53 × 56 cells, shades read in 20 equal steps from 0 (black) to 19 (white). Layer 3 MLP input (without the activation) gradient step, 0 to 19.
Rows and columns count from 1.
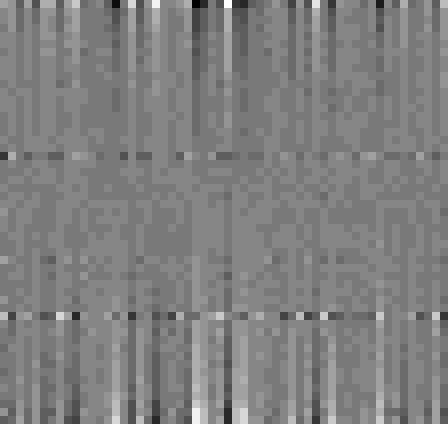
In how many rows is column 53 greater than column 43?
9
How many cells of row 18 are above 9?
28
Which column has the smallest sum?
29
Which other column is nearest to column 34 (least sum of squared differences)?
11
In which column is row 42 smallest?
20
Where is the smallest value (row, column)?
1, 25
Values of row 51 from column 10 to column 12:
6 9 10
